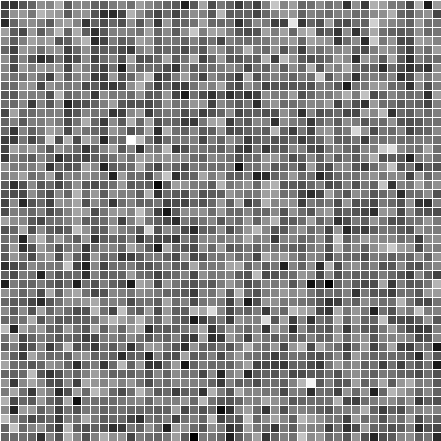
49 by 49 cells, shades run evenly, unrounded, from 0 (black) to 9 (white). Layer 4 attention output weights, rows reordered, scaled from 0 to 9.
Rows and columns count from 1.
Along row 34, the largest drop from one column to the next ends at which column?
28
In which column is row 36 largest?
30
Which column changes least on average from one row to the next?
46
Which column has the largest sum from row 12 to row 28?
43
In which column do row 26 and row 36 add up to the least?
22
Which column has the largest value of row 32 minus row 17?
16
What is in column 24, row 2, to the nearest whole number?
3
